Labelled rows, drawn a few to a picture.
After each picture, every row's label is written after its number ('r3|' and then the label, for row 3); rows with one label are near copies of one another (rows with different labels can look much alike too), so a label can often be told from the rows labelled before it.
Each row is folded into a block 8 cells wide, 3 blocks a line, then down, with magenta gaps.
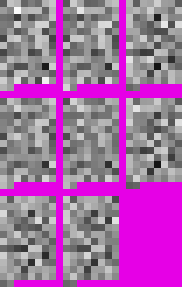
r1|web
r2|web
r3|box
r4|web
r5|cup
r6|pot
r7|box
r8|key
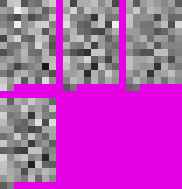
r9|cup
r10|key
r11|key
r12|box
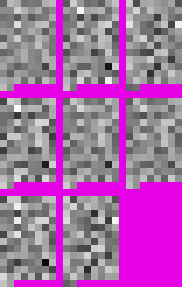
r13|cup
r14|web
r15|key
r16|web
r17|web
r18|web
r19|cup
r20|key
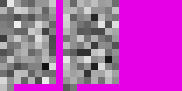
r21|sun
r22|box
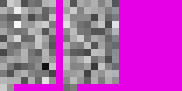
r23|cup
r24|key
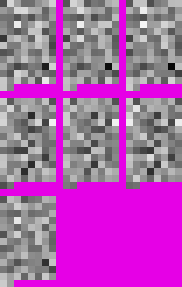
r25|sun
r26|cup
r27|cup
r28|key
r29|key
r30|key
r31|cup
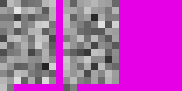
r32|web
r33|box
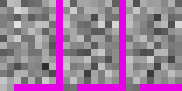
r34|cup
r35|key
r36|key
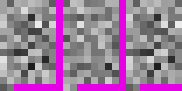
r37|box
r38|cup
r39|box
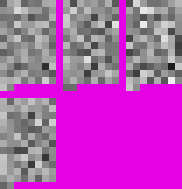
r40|cup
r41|key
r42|sun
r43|box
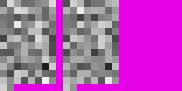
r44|sun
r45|web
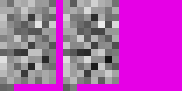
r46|box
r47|box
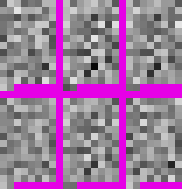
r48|web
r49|pot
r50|pot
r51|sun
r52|pot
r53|sun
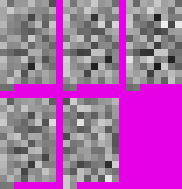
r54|pot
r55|box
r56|box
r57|key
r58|sun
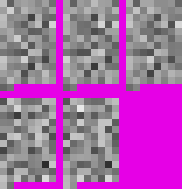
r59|key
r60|box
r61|key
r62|web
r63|web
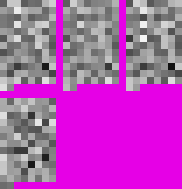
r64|cup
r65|sun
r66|cup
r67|box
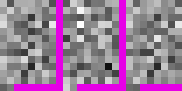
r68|key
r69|cup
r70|pot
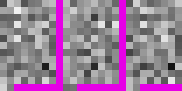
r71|cup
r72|pot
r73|sun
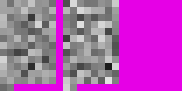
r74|box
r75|sun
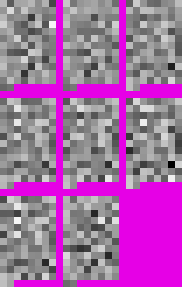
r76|key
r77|pot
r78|sun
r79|cup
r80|web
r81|sun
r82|cup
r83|box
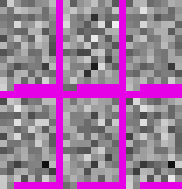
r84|sun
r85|pot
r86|cup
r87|cup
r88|box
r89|sun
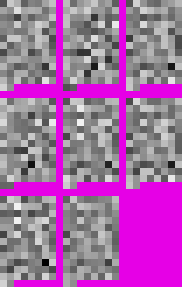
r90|web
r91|pot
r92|sun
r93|pot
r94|cup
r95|sun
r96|cup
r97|sun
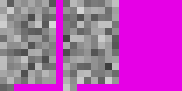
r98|key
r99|web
